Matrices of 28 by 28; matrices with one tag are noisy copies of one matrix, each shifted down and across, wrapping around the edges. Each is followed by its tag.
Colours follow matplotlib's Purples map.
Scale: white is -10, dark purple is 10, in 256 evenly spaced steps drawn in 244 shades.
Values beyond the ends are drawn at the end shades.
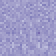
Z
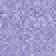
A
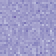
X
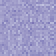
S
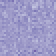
A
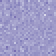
Z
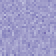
X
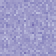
Z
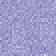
S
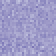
A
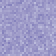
A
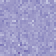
A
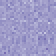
X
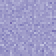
X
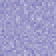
Z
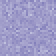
Z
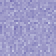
X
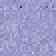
A
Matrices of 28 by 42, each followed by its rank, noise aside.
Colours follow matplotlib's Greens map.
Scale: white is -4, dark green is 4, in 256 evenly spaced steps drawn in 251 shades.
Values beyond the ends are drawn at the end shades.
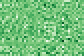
six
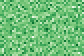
eight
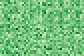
eight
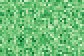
eight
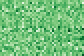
six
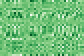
three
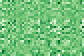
three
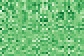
four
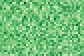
eight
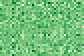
six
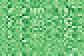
four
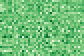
six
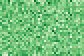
eight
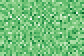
eight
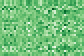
four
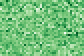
eight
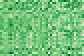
four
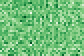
six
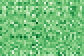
six
